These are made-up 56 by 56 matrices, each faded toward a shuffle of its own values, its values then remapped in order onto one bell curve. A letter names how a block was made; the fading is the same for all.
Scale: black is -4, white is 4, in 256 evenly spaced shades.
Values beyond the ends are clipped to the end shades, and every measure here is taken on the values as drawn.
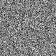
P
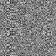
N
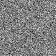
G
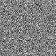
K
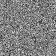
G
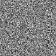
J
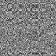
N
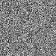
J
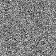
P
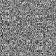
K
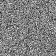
G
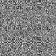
N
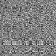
N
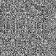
K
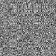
N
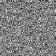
K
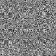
N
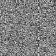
J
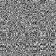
N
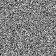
P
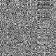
N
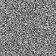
J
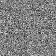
P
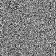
J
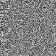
J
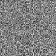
K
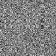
K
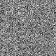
K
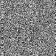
J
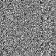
K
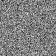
G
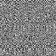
N
